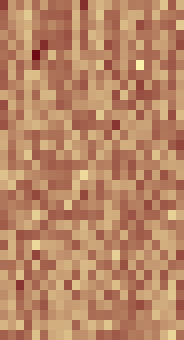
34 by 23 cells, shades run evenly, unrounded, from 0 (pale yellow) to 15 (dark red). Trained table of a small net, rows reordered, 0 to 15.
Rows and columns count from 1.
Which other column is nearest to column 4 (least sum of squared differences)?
13
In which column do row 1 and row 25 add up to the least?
21
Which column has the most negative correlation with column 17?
22
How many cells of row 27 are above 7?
11
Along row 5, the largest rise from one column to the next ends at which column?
14
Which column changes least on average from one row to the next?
8
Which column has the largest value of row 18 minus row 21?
9
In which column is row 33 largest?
4
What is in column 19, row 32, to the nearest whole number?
7
